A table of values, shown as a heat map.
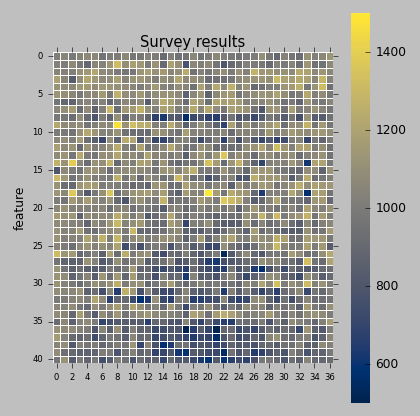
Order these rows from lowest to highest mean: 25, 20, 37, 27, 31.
37, 31, 27, 25, 20
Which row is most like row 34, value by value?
13
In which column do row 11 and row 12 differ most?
29
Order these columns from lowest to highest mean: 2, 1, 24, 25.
24, 25, 2, 1
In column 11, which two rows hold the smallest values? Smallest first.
32, 38
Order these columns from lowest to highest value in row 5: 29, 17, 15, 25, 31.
17, 31, 25, 15, 29
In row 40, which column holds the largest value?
1
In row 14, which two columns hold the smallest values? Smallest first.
33, 27
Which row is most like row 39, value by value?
28
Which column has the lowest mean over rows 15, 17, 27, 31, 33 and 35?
22
